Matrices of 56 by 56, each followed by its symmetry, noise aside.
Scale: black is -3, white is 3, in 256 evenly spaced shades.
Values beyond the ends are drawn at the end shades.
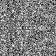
mirrored top to bottom.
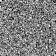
symmetric across the other diagonal.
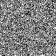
no symmetry.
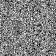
mirrored top to bottom.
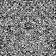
mirrored left to right.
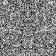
mirrored left to right.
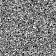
no symmetry.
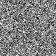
symmetric across the other diagonal.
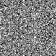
mirrored top to bottom.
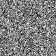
same after a half turn.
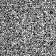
mirrored top to bottom.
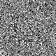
symmetric across the other diagonal.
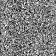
mirrored top to bottom.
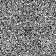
mirrored left to right.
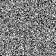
no symmetry.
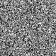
antisymmetric.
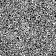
symmetric across the other diagonal.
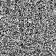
antisymmetric.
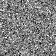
no symmetry.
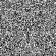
mirrored left to right.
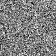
antisymmetric.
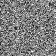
mirrored top to bottom.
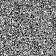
no symmetry.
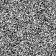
same after a half turn.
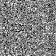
mirrored top to bottom.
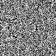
mirrored top to bottom.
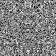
mirrored left to right.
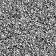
same after a half turn.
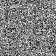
antisymmetric.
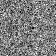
mirrored top to bottom.
